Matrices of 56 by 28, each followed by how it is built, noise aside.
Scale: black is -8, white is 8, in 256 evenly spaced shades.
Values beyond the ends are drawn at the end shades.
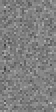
uneven columns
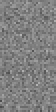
repeating columns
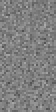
repeating columns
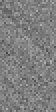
Toeplitz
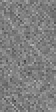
Toeplitz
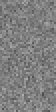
noise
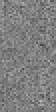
low rank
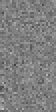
low rank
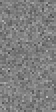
noise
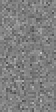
uneven columns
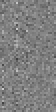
uneven columns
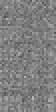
blocks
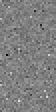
sparse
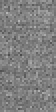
blocks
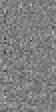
uneven columns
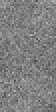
smooth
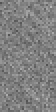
Toeplitz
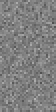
repeating columns
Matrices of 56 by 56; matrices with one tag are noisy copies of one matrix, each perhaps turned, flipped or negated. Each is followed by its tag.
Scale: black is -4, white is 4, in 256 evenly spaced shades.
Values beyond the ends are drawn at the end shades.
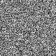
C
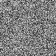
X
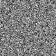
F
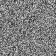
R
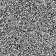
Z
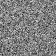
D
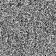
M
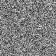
D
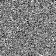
R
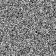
F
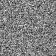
M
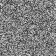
C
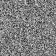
M
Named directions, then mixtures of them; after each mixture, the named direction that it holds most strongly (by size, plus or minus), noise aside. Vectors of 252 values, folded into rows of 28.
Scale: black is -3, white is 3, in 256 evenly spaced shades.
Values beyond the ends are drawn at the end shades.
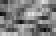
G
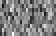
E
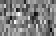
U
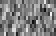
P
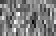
P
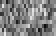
E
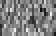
E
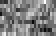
G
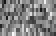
E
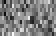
U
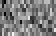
E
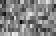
G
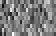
E
